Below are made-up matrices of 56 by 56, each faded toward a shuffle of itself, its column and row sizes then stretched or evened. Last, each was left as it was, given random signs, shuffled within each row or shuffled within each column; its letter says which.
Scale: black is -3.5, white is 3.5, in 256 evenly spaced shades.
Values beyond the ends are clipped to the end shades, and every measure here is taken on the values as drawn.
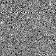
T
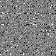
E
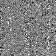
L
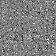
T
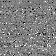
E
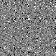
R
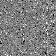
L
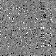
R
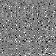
R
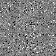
T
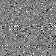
E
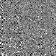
T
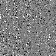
L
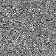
E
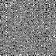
R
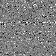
E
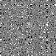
R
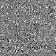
R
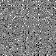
T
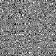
R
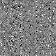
L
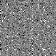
L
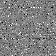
E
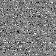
E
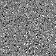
L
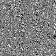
L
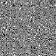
R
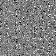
L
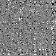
T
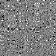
R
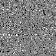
T
